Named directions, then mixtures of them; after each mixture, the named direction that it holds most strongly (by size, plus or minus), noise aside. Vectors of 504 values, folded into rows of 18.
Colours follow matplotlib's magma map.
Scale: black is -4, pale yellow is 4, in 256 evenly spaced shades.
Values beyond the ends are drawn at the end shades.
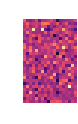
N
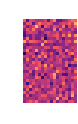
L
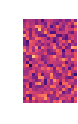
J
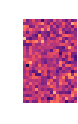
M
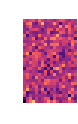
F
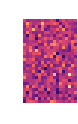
N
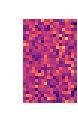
M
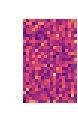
L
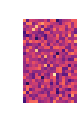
L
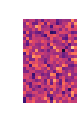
J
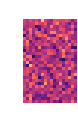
J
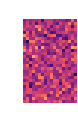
J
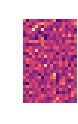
L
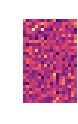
L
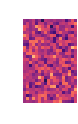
J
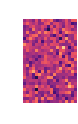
M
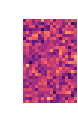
M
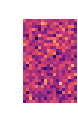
J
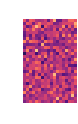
L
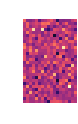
N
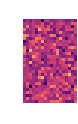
J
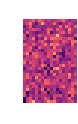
F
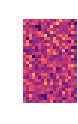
J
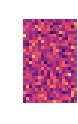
J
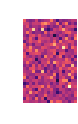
N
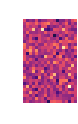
N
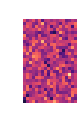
F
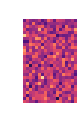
J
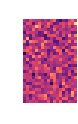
L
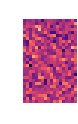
J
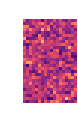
M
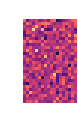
L
